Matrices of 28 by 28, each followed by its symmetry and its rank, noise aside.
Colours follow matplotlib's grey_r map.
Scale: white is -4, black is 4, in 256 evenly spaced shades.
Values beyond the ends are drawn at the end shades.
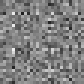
no symmetry, rank three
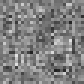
no symmetry, rank five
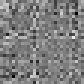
no symmetry, rank four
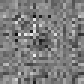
symmetric, rank four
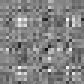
symmetric, rank three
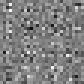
no symmetry, rank five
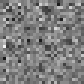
symmetric, rank five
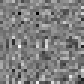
no symmetry, rank five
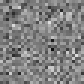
no symmetry, rank five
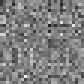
no symmetry, rank four
